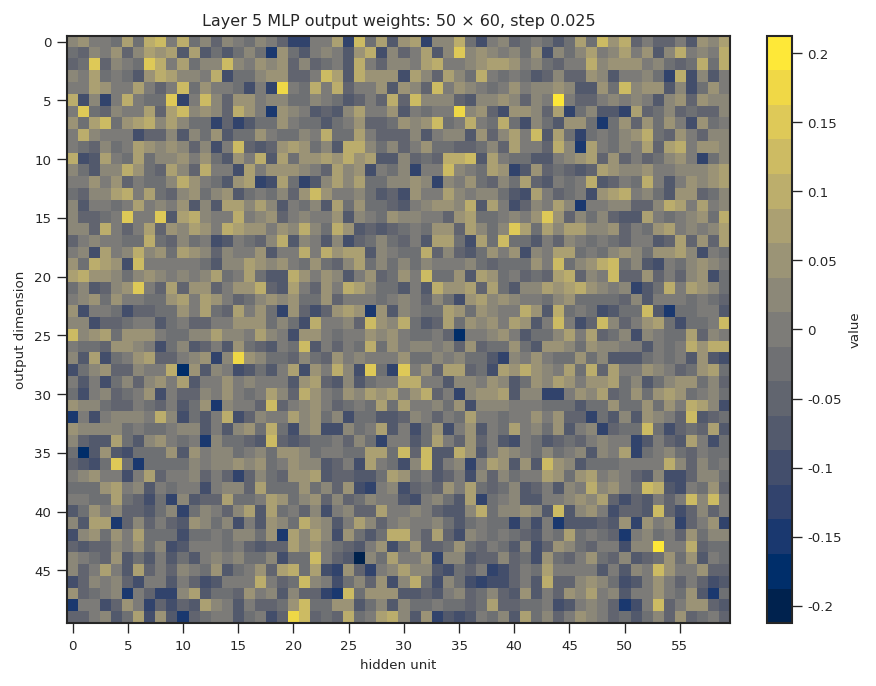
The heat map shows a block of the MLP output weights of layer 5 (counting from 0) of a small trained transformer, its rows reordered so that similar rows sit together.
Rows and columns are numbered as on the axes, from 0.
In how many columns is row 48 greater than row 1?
19
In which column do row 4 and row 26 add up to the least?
18
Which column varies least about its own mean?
16
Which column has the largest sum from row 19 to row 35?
30
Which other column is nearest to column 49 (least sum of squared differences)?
45
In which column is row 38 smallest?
27
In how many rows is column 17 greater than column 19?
21
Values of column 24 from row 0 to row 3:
0.075 0 0 0.075
